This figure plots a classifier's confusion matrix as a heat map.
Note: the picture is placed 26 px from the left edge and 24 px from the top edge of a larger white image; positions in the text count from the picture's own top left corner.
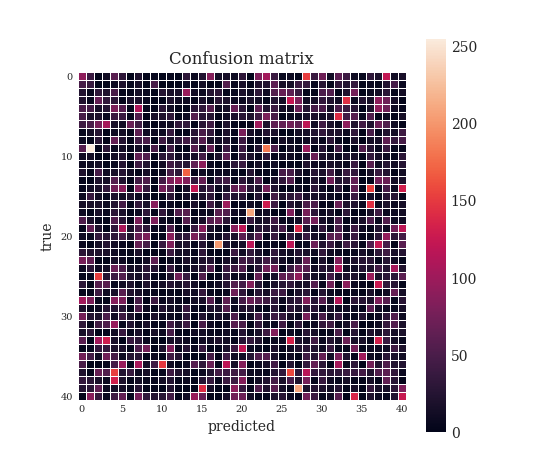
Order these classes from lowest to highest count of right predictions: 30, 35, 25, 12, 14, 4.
12, 30, 25, 4, 35, 14
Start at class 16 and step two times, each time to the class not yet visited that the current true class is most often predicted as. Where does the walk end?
10
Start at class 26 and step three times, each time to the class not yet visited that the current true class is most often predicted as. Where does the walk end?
7
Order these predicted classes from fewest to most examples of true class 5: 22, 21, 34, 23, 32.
21, 22, 34, 23, 32
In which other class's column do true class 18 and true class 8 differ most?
9
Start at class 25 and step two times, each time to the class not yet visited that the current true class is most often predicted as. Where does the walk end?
13
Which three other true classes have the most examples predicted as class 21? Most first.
17, 26, 28
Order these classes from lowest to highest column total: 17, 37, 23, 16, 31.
17, 31, 16, 23, 37
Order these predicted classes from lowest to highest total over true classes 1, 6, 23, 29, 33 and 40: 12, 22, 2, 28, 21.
12, 21, 22, 2, 28
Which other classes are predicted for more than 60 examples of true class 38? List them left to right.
4, 20, 28
